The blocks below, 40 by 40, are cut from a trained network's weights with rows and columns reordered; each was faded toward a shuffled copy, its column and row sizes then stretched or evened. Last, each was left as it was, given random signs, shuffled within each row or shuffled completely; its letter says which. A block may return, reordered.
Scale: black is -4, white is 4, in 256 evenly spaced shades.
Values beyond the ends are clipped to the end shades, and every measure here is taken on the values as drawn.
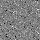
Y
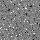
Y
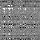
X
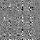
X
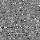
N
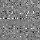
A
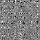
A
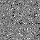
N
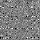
A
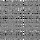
X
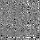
A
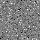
Y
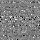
N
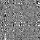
X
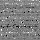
N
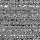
N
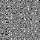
A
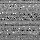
N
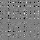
A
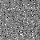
Y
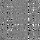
A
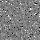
Y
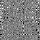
X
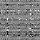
X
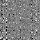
A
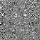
A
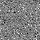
Y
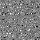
N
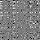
X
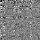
A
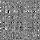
X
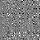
X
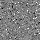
Y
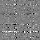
A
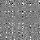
A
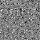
N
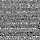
N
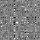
X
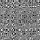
X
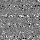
N
